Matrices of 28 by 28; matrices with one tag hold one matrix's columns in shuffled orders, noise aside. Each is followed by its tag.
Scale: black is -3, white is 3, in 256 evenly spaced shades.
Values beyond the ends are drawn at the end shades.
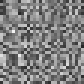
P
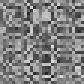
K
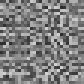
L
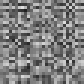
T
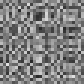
K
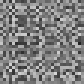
L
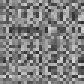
K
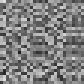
L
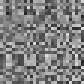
P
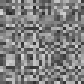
P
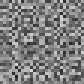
L
